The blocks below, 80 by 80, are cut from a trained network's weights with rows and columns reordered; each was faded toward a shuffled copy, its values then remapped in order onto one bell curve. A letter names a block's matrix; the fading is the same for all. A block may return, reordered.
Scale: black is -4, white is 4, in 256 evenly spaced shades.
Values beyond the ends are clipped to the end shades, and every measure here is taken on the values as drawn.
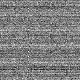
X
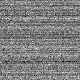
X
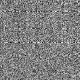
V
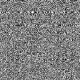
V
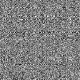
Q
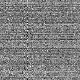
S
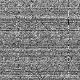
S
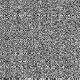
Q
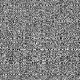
Q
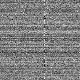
X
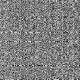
Q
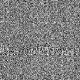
V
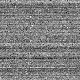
X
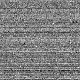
X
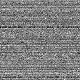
X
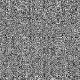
V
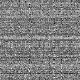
S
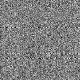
V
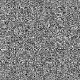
Q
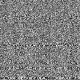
V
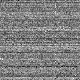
X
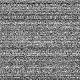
X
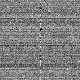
X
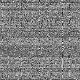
S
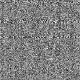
Q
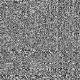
Q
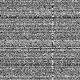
X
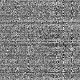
S
